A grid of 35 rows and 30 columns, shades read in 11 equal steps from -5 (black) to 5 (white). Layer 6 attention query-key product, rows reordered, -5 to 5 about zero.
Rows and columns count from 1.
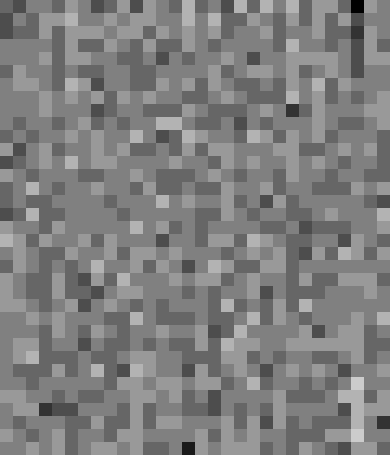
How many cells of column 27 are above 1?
2
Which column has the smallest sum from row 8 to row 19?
19
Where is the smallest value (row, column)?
1, 28
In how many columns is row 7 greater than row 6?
11
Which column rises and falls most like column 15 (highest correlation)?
6
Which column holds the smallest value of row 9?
23
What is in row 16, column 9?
-1
